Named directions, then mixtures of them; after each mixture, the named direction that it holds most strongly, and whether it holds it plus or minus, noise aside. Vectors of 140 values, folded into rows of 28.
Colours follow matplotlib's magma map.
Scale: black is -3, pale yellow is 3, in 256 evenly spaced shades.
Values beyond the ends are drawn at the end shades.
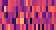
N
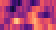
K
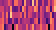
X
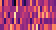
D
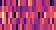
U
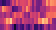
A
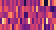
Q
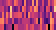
X, plus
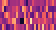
N, minus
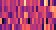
Q, minus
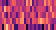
N, plus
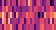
U, plus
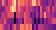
K, minus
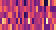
Q, plus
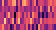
D, minus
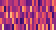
N, minus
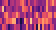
N, minus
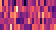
D, plus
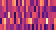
D, minus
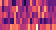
D, plus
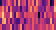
U, plus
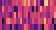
Q, minus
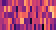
N, plus
